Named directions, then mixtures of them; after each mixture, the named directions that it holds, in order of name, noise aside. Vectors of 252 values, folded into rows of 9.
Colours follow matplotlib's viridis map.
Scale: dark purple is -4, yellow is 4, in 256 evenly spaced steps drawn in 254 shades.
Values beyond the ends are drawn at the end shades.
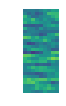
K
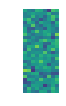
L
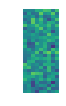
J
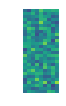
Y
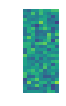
Y.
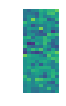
J, K, Y.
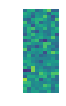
L.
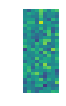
J, L, Y.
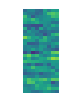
K.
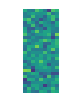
L.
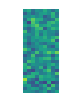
J, Y.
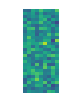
Y.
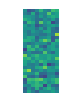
K, L, Y.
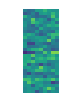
J, K.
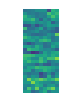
K, L.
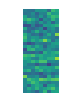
K, L.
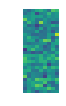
K, L, Y.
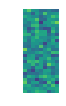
Y.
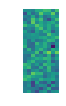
J.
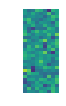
L.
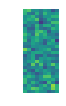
Y.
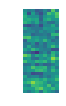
J, K.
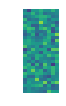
Y.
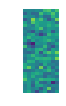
J, K.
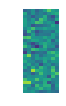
K, L, Y.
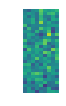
J, L, Y.
